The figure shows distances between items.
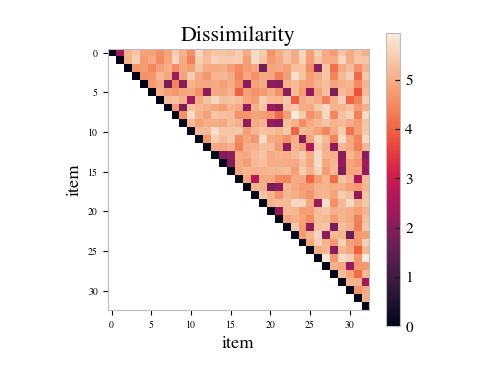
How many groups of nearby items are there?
10
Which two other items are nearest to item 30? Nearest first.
23, 27
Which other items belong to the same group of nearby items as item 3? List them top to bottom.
8
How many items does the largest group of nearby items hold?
6
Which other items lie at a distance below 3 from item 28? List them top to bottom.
5, 12, 22, 25
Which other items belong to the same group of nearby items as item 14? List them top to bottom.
13, 15, 29, 32
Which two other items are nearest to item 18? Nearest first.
31, 16
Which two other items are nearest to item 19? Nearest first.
2, 26
